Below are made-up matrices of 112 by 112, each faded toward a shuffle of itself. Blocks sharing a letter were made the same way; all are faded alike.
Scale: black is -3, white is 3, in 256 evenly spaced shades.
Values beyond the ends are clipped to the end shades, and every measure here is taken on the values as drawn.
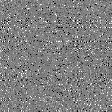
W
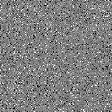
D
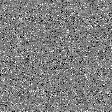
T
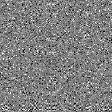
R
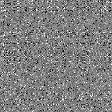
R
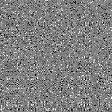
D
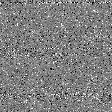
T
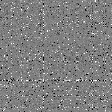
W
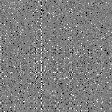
W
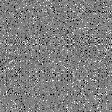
W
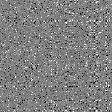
W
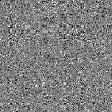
R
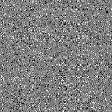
D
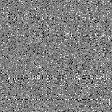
R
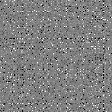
W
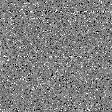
T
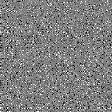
D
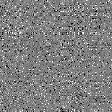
D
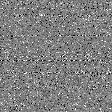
T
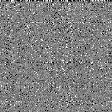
R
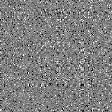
D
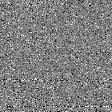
T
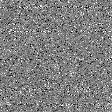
T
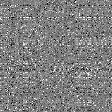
R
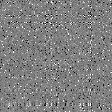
W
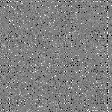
W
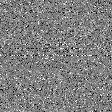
T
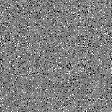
D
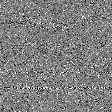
T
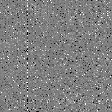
W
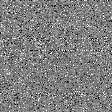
T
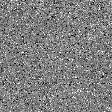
T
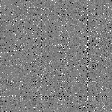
W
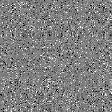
D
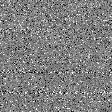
T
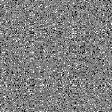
R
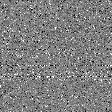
T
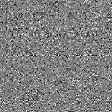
R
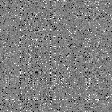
W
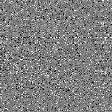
R
